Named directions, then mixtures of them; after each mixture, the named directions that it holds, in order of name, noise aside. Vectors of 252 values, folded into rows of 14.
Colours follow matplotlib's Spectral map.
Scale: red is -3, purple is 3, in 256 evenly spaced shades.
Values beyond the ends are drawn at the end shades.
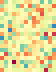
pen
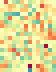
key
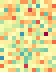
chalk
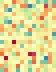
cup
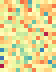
chalk, key.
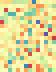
chalk, key.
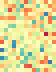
chalk, cup, key.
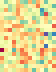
chalk, key, pen.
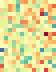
chalk, key, pen.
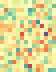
chalk, key.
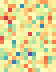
chalk, cup, pen.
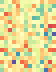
key, pen.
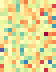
chalk, key, pen.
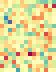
cup, key, pen.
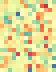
cup, key.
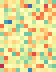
chalk, cup, key.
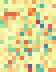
chalk, key.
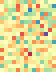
chalk.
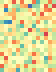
chalk, cup.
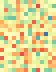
chalk.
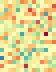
chalk.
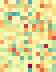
key.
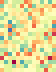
pen.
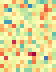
cup.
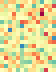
chalk, cup, pen.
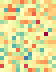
chalk.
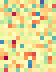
cup, key, pen.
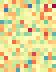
chalk, cup.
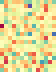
cup, key, pen.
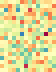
chalk.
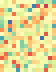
cup, pen.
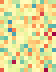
key, pen.
